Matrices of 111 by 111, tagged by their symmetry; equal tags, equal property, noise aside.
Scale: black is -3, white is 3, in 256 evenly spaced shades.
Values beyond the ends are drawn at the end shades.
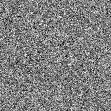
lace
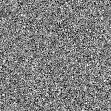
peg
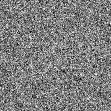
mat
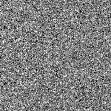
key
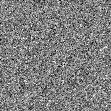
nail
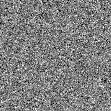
lace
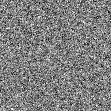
peg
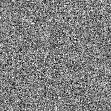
peg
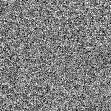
peg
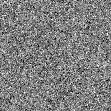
lace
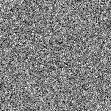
mat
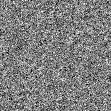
mat
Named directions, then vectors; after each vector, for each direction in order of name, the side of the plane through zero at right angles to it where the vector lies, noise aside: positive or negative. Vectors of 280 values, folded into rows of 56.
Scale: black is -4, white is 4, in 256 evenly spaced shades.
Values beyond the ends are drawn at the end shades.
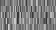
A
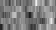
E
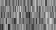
negative, positive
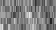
positive, negative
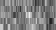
positive, negative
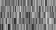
negative, positive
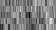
negative, positive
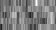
positive, positive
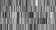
positive, positive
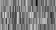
negative, negative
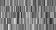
positive, negative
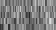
negative, positive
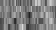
negative, positive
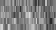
positive, negative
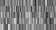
positive, negative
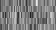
positive, positive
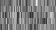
positive, positive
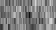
negative, positive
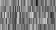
negative, negative
